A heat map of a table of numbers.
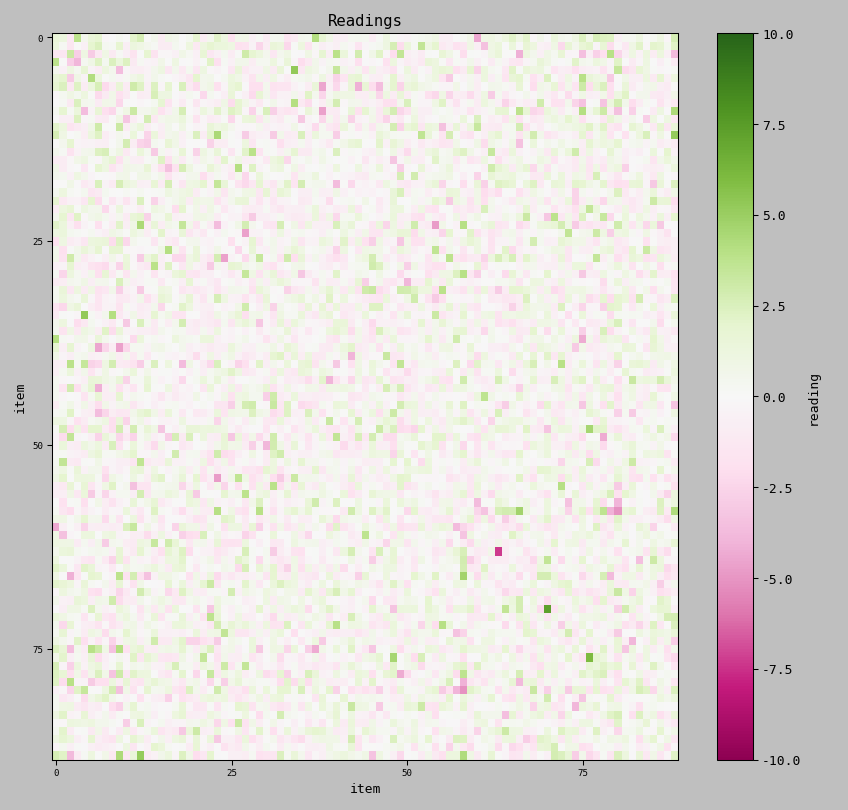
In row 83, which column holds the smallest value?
64
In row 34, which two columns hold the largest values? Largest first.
4, 8
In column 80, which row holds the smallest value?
58
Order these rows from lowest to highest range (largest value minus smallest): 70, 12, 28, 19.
19, 28, 12, 70
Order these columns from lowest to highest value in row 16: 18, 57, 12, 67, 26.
57, 12, 67, 18, 26
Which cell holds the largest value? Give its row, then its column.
70, 70
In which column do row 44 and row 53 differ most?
30
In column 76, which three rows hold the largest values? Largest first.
76, 48, 21
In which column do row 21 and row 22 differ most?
71
